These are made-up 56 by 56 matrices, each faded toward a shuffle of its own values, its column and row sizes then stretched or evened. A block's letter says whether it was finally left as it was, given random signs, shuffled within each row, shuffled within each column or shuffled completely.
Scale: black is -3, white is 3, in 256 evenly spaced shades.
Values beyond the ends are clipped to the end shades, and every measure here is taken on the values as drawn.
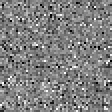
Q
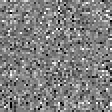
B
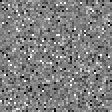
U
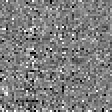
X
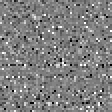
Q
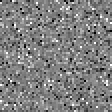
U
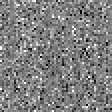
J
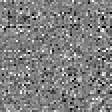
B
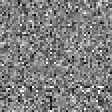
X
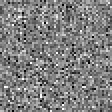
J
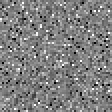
U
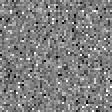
U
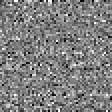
Q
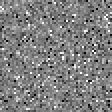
U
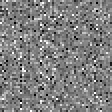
J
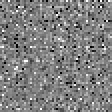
B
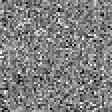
J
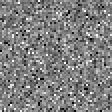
U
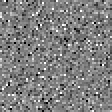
U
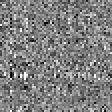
B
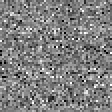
Q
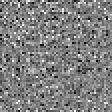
B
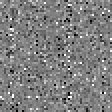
J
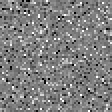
U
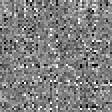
B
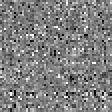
B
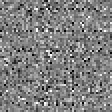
B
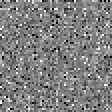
B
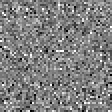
Q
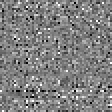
B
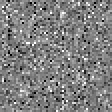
J
